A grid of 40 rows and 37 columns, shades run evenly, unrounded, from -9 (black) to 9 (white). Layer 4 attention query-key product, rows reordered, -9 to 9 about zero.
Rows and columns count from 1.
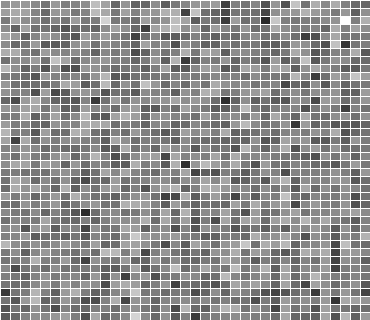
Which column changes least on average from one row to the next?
33
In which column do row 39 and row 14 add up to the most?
19
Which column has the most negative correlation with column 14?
34
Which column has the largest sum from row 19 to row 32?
14
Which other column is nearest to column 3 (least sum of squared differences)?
16
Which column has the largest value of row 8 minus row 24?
6
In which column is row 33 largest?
4
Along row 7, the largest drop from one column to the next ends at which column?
37
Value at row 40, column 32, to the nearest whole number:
-2
